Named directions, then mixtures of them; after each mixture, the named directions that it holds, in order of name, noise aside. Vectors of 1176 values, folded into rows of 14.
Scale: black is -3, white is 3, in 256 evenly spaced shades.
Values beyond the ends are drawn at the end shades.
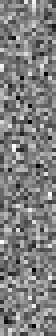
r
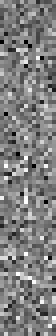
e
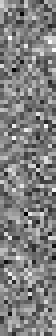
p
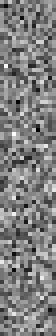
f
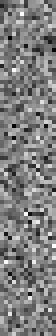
p.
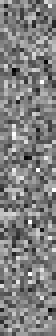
f, p.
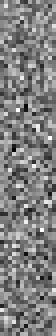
e, f, r.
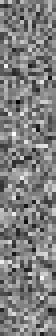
f.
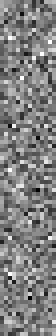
p, r.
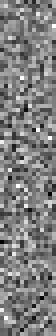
f, r.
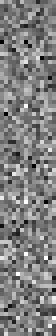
e, f.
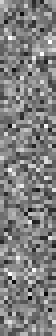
p, r.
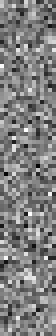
e, p, r.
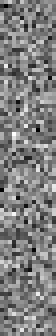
f.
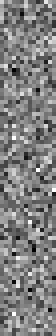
f, p.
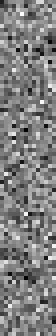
e, p.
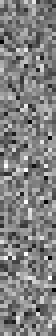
e, r.
